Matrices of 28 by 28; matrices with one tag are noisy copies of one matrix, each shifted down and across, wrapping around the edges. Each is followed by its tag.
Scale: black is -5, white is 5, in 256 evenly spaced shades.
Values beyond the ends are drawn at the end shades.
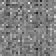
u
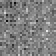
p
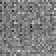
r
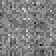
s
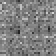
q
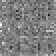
q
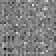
p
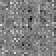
s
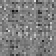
u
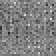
r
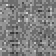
u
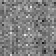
s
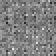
r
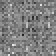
p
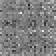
q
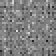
p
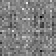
s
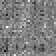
q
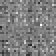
u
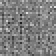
r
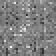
q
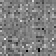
u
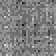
s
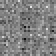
u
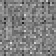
r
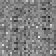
u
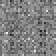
u
